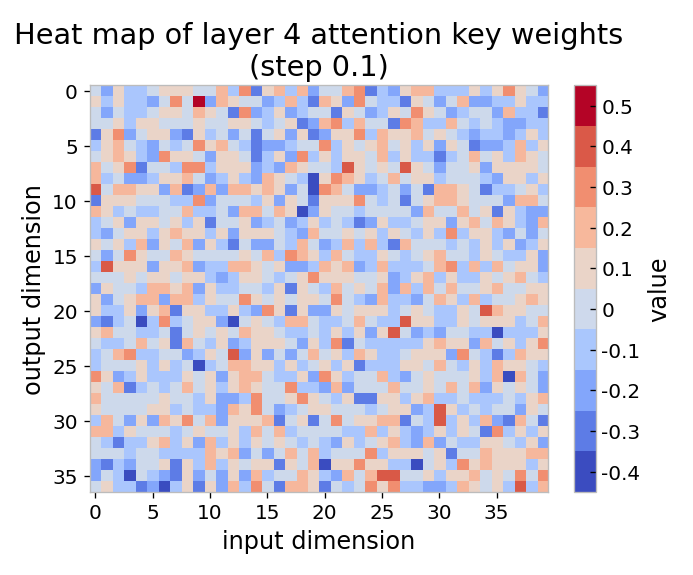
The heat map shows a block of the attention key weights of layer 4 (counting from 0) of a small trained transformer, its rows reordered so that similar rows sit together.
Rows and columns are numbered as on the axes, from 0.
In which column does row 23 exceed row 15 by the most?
39
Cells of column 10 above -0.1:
22
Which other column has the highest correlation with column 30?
4
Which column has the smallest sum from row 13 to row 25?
26
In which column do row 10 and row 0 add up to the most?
23
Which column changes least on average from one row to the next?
11
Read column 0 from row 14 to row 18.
0.1 0 -0.1 0 -0.2
